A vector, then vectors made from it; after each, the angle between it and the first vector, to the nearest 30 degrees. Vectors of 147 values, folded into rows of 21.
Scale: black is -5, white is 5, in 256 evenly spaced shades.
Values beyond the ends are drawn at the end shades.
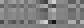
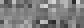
60 degrees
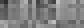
120 degrees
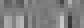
90 degrees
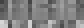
120 degrees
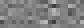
30 degrees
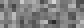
60 degrees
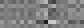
150 degrees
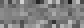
60 degrees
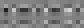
90 degrees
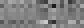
30 degrees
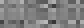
30 degrees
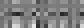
90 degrees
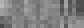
90 degrees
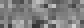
120 degrees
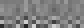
90 degrees
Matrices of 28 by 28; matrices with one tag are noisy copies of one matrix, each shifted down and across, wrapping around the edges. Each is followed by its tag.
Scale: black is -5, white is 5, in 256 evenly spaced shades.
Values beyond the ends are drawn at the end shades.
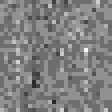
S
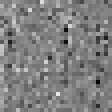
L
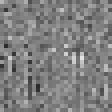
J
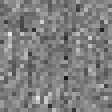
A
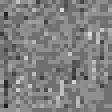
A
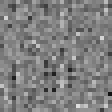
L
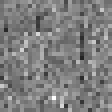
A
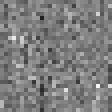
A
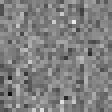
L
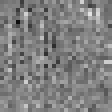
J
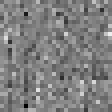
A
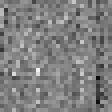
S
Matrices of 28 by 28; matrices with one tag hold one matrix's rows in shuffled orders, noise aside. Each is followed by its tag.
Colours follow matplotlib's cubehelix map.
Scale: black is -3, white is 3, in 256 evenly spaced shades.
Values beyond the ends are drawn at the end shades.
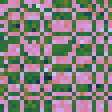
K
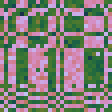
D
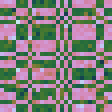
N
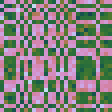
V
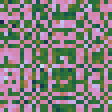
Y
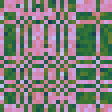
V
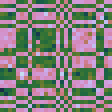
N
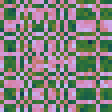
V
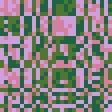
Y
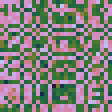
Y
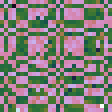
D
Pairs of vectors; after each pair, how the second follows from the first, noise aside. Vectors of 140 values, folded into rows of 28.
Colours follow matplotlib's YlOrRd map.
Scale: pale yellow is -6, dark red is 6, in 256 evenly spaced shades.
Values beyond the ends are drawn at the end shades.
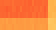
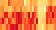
wrapped around, scaled up.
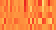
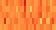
partly zeroed.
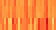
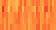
reversed, negated, shrunk.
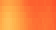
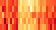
wrapped around, scaled up.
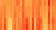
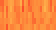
reversed, shrunk.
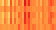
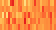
sign-scrambled.
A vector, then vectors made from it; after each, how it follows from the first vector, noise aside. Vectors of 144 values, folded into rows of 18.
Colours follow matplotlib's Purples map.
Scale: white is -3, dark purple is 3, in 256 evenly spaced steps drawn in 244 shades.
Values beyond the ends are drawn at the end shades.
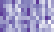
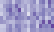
negated, shrunk.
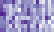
copied.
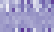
wrapped around, negated, partly zeroed.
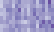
negated, shrunk.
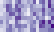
negated.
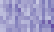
negated, shrunk.
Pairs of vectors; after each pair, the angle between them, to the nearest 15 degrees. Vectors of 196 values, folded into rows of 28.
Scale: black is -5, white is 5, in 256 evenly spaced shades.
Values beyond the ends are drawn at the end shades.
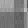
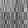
60 degrees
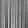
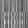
45 degrees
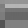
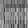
120 degrees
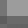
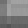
15 degrees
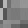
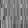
60 degrees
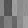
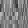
105 degrees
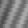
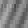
165 degrees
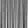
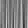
30 degrees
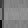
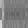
165 degrees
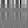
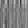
45 degrees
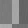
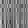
90 degrees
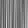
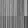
60 degrees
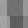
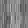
120 degrees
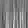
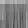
135 degrees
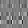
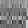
135 degrees
